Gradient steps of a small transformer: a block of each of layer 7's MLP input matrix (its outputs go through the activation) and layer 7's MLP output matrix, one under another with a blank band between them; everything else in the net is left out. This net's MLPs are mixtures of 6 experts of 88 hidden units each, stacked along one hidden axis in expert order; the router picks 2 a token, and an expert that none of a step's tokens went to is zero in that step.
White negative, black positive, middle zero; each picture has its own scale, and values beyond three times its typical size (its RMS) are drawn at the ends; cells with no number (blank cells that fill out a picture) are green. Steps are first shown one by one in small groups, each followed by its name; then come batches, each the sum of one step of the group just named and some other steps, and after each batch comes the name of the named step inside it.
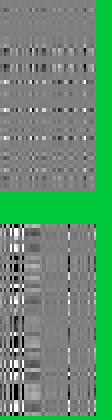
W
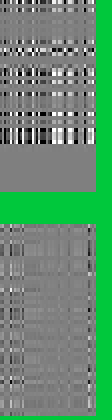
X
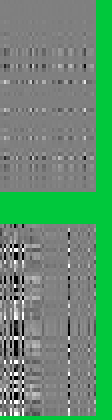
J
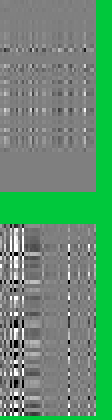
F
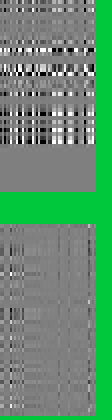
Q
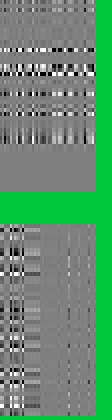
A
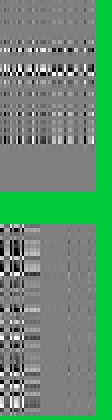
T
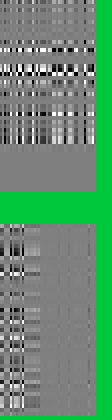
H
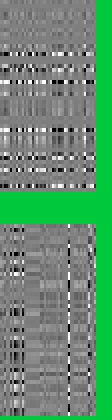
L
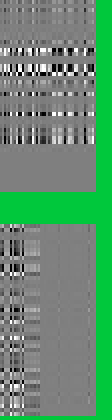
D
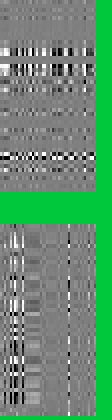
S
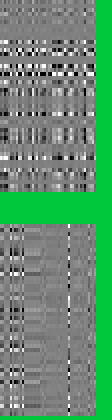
A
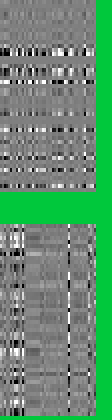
L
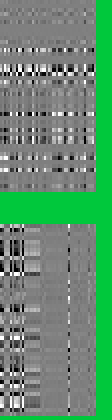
T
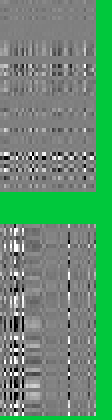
S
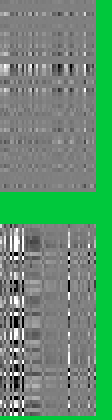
F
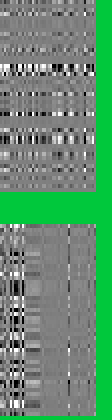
A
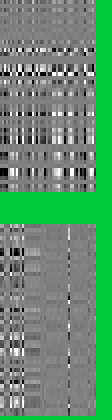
H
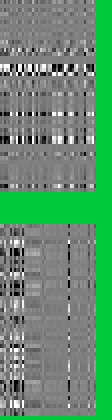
H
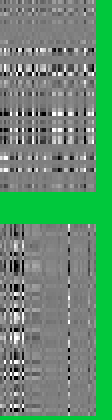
Q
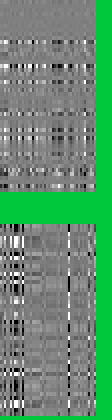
L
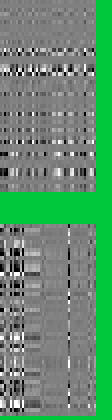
T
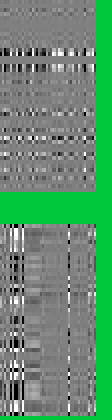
W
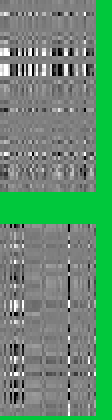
S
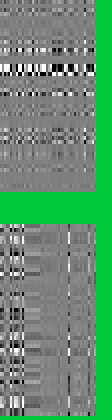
A
